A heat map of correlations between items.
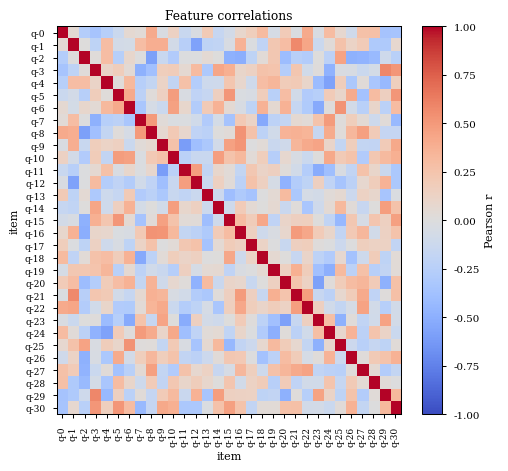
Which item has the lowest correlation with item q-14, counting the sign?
q-22
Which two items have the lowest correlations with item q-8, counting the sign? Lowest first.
q-2, q-3
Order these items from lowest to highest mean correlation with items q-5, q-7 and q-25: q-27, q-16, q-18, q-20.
q-27, q-18, q-16, q-20
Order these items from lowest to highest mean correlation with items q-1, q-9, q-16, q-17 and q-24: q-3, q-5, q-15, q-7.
q-3, q-5, q-15, q-7
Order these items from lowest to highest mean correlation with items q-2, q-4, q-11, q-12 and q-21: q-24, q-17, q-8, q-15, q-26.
q-24, q-26, q-8, q-15, q-17
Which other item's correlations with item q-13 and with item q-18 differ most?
q-15
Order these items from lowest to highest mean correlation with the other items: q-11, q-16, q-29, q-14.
q-11, q-29, q-14, q-16
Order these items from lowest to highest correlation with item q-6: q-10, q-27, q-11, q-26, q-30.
q-27, q-26, q-11, q-30, q-10
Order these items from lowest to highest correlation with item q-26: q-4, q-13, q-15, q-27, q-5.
q-4, q-13, q-27, q-15, q-5
